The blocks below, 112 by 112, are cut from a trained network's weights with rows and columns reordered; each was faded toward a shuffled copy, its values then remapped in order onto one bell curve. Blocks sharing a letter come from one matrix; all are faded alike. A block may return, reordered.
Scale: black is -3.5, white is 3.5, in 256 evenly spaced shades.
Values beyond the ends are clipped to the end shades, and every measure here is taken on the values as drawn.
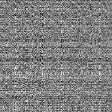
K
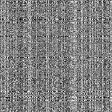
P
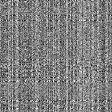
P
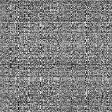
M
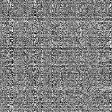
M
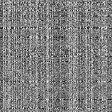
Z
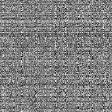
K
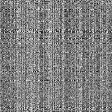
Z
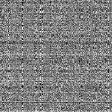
M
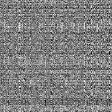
K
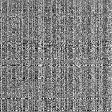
P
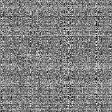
M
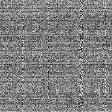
M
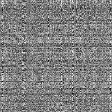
K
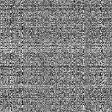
M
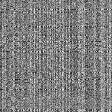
P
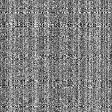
P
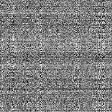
K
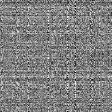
M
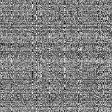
K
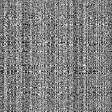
Z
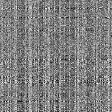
P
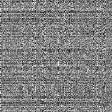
K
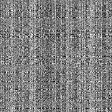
Z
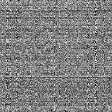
M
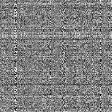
M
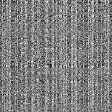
Z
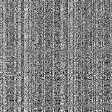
Z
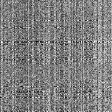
Z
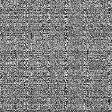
K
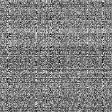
K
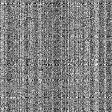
P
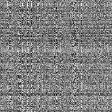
K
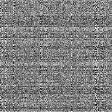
K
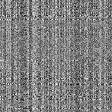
Z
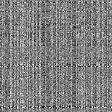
Z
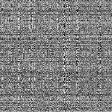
K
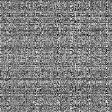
K
